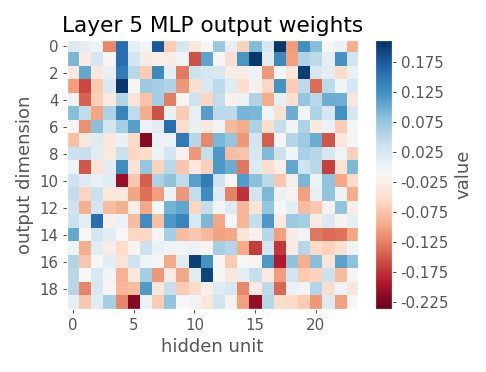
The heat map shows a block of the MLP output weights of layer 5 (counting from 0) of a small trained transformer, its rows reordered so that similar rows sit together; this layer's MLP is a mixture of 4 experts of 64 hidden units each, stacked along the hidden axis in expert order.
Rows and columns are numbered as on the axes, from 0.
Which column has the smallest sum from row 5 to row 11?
6
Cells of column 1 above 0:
6
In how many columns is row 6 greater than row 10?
10
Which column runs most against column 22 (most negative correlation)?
8
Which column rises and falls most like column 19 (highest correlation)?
7
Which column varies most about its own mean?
4
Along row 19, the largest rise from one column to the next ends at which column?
16
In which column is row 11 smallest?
14
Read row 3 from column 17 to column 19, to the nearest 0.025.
0.125 -0.075 0.05
